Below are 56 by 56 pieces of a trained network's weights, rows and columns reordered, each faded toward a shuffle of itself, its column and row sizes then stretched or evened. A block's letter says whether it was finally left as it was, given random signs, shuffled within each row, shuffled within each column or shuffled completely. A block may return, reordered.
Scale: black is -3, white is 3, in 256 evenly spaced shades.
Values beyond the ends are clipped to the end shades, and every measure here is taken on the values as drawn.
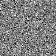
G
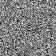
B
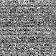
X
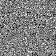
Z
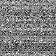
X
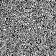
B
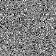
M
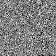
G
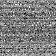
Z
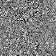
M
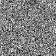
M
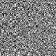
X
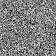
Z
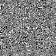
M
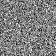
B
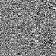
X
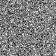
Z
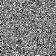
M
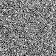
B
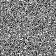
B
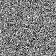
B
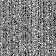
G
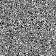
Z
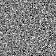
G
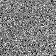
Z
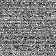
Z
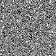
G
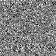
Z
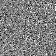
G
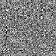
X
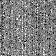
G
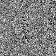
G
